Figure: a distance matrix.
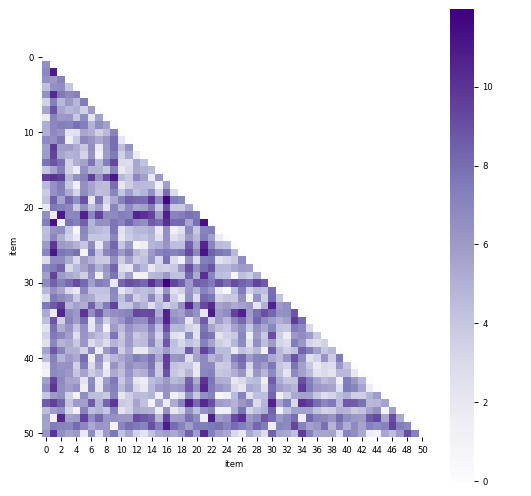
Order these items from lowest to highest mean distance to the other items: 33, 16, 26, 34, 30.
33, 26, 34, 16, 30
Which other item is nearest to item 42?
0
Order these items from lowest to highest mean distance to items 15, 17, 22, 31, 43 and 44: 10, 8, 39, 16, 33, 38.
10, 39, 38, 8, 33, 16
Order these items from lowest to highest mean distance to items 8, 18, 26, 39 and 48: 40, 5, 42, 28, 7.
42, 7, 5, 28, 40
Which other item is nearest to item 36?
8
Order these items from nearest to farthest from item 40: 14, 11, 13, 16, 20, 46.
20, 11, 13, 14, 46, 16
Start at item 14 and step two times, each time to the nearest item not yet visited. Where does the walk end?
16
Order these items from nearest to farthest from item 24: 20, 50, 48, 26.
20, 50, 48, 26
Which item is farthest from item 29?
21
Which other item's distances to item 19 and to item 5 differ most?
26
